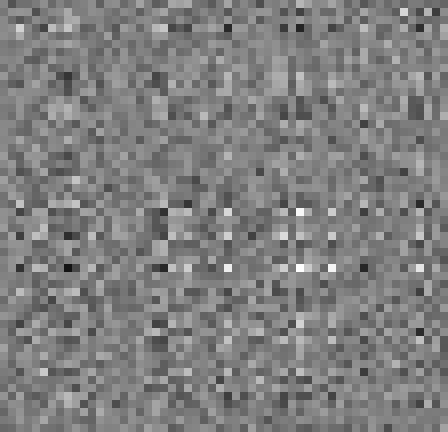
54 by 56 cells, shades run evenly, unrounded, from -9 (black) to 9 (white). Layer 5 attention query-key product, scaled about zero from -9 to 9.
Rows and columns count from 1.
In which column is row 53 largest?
6
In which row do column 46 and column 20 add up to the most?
4
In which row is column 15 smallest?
51
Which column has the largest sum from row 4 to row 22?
46
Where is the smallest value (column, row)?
9, 34
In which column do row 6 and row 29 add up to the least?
21
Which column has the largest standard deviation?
38
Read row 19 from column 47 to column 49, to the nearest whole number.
1 2 0
